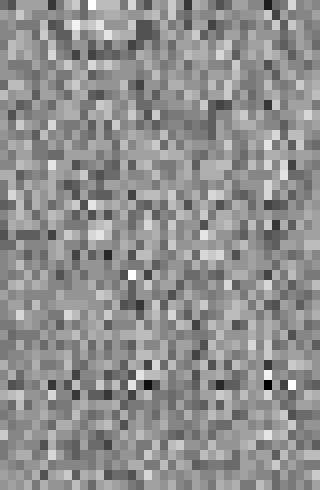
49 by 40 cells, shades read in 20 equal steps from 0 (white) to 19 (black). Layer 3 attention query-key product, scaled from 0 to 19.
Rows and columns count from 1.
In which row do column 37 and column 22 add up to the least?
1
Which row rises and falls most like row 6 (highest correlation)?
40
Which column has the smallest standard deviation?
33
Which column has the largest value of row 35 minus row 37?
26
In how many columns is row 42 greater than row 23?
23
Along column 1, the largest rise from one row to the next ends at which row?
45
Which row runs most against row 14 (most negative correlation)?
31
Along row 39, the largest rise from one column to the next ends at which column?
34
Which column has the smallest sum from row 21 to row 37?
13
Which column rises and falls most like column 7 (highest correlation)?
28
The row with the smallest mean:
32
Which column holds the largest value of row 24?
7
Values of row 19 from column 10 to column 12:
12 9 8
